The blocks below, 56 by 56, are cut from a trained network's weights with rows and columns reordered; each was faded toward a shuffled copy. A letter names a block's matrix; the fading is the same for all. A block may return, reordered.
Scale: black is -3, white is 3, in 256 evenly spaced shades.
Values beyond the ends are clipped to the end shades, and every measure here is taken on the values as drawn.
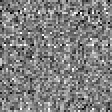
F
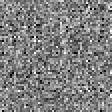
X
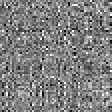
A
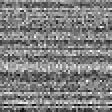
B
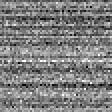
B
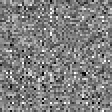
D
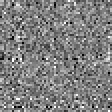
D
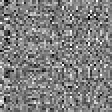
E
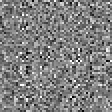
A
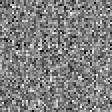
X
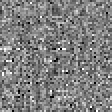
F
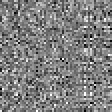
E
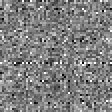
F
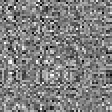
E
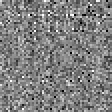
F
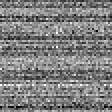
B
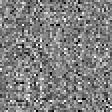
A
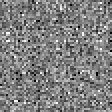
F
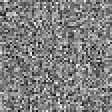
X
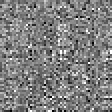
A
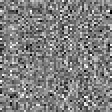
E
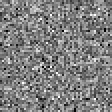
X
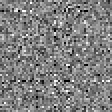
D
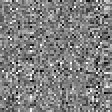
A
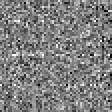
F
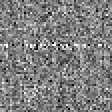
F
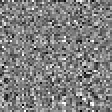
A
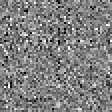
D
